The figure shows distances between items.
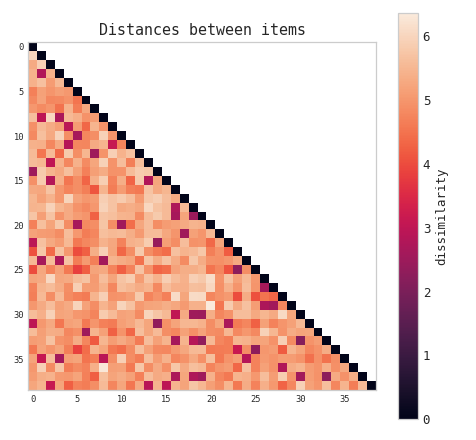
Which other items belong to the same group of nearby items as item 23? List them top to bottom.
25, 34
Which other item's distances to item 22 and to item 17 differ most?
14
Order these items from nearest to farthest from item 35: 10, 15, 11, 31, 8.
8, 31, 11, 15, 10
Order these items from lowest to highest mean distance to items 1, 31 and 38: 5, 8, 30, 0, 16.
8, 0, 5, 16, 30
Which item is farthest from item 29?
20
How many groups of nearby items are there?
12
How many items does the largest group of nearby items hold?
6
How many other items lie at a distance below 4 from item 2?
3
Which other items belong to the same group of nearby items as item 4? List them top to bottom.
9, 11
